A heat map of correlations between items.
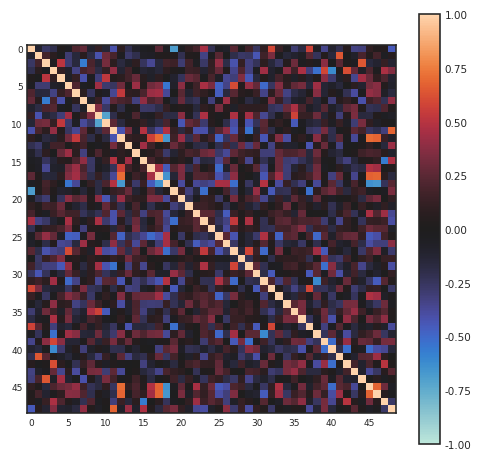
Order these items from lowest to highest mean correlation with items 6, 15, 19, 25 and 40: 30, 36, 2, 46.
36, 46, 2, 30
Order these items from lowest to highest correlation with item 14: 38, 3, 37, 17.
37, 3, 17, 38
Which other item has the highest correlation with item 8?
35
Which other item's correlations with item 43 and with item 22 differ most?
45
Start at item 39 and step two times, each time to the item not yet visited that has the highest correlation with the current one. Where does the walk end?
42
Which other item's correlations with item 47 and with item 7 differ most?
15
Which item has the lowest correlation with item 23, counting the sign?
19
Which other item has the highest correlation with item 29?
27
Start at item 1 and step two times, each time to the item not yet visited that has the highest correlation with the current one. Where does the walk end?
46
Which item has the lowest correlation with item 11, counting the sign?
29
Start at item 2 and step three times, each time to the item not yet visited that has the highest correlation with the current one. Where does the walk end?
10
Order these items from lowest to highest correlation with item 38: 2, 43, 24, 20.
43, 2, 24, 20
